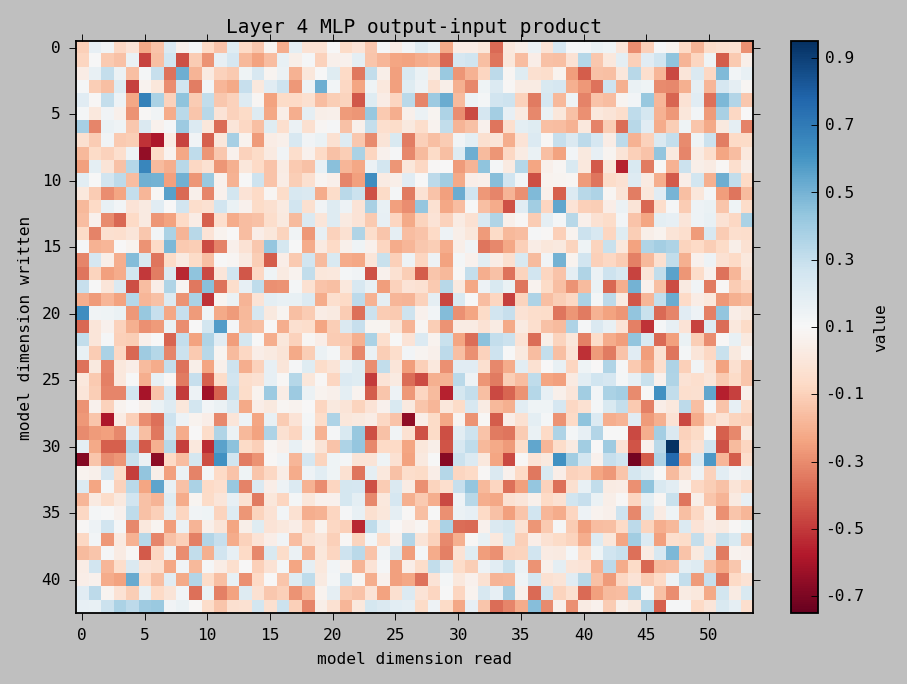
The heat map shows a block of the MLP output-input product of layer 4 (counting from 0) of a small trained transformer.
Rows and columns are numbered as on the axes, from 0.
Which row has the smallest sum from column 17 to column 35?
15
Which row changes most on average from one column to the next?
31
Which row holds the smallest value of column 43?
9
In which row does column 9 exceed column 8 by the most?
17
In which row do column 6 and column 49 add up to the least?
21
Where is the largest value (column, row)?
47, 30
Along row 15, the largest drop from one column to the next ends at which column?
8
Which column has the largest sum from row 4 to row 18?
7
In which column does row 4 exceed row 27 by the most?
45
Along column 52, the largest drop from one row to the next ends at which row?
11
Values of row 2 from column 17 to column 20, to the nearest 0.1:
-0.2 0 0.1 0.2
